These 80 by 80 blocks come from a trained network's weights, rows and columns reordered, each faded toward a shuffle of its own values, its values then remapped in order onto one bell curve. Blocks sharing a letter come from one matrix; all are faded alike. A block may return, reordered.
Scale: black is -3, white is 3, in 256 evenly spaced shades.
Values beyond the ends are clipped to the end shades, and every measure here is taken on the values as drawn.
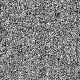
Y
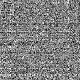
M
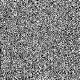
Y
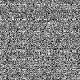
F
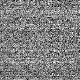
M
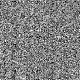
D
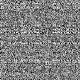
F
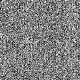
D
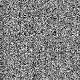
D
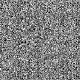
D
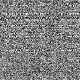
F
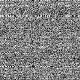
F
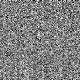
D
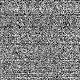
M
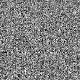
D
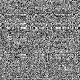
F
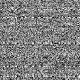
F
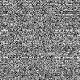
F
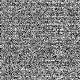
M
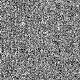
D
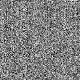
D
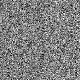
D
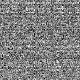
M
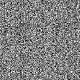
D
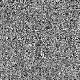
D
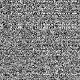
F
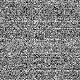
M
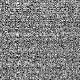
M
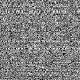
F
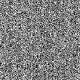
Y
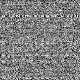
F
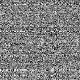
F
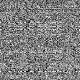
F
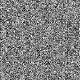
D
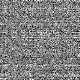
M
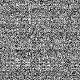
M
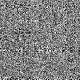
D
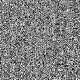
D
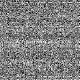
M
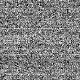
M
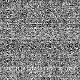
M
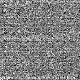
M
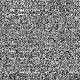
F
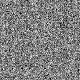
Y
